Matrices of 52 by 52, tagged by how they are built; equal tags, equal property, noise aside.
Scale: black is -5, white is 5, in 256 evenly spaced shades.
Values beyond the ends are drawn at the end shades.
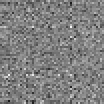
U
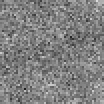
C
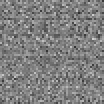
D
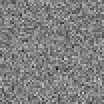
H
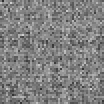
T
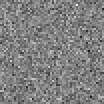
H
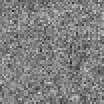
C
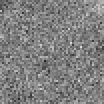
C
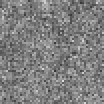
C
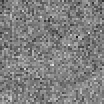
C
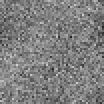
C
